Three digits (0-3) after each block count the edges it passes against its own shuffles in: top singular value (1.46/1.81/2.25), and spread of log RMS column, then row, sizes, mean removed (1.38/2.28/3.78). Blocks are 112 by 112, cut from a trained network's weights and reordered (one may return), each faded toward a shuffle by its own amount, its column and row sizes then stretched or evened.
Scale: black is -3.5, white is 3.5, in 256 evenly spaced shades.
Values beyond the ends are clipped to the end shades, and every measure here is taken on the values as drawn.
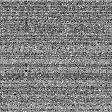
3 0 0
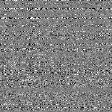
1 1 3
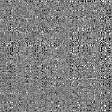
3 2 2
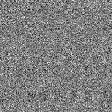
2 0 1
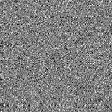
2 0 1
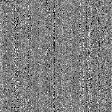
1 2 0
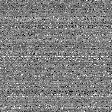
2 0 2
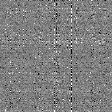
2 2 1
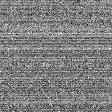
3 0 1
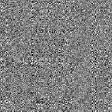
3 2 2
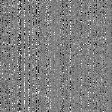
1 3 1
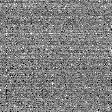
2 1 1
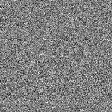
2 0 1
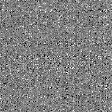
0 1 2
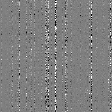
2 3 0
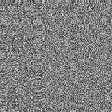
3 1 0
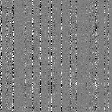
3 3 1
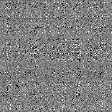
0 2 2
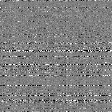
2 0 3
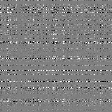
1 2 3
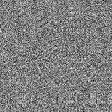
2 0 0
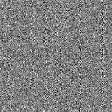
2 2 0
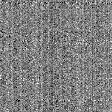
2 0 1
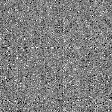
0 1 1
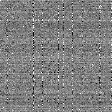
2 2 0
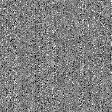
0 2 0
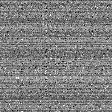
3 1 0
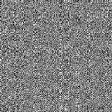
3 2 1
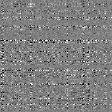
2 2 3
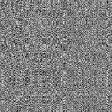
3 2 0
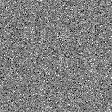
1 0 0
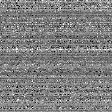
3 1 2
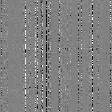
3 3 0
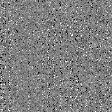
0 2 0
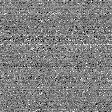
1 0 2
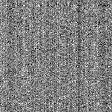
2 0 1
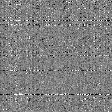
2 1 2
